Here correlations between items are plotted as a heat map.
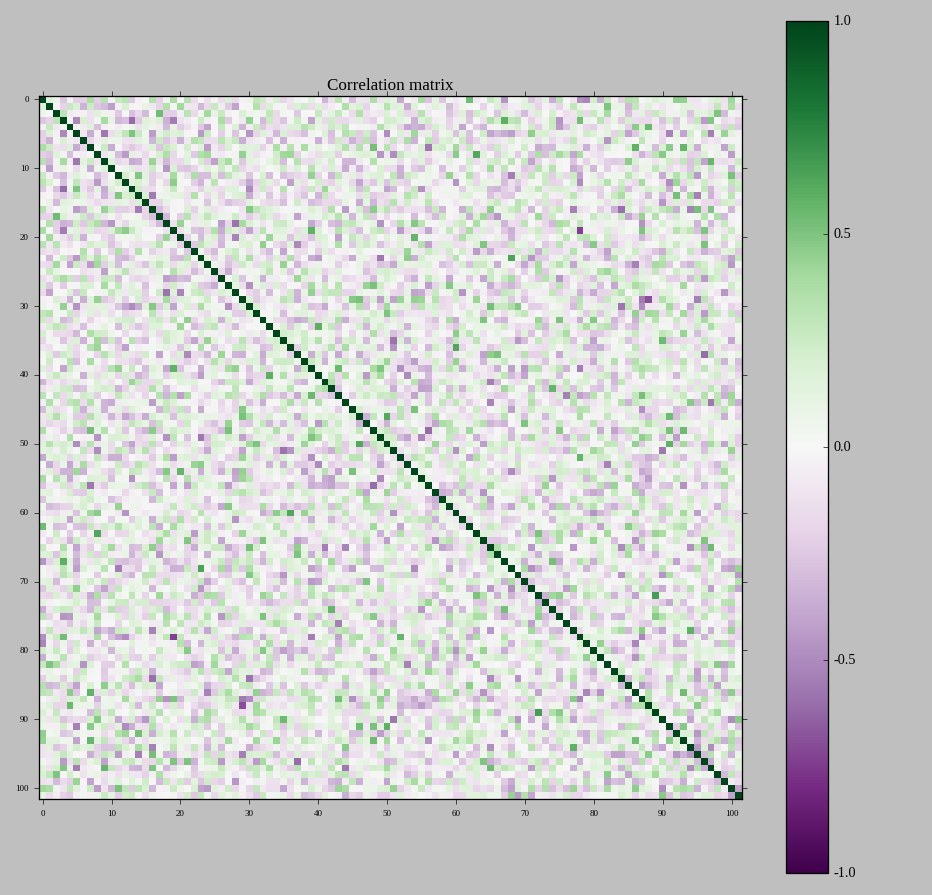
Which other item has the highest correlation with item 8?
63
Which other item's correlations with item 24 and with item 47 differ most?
70
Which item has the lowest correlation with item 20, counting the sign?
28
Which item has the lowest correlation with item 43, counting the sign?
76
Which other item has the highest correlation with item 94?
77
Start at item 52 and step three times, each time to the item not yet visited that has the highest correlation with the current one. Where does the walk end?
67
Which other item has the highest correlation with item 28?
39
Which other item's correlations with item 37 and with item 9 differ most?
21
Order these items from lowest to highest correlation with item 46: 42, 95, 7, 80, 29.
95, 80, 42, 7, 29
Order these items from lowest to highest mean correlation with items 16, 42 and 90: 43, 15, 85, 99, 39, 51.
51, 15, 99, 43, 85, 39
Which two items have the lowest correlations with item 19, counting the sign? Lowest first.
78, 3
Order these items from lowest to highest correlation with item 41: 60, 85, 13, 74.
85, 60, 74, 13
